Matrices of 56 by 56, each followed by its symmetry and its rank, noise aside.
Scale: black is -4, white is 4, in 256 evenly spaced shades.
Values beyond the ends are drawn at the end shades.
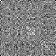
symmetric, rank eight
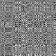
no symmetry, rank four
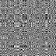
antisymmetric, rank four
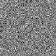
symmetric, rank eight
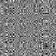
no symmetry, rank four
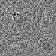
symmetric, rank eight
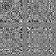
symmetric, rank four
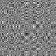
antisymmetric, rank four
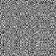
no symmetry, rank six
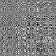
antisymmetric, rank four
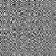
antisymmetric, rank four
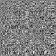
antisymmetric, rank eight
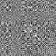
symmetric, rank four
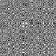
symmetric, rank four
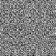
antisymmetric, rank eight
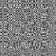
antisymmetric, rank four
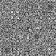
symmetric, rank eight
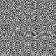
no symmetry, rank six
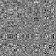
no symmetry, rank six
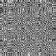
antisymmetric, rank six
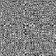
antisymmetric, rank eight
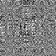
no symmetry, rank six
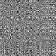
antisymmetric, rank six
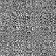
antisymmetric, rank eight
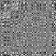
symmetric, rank four
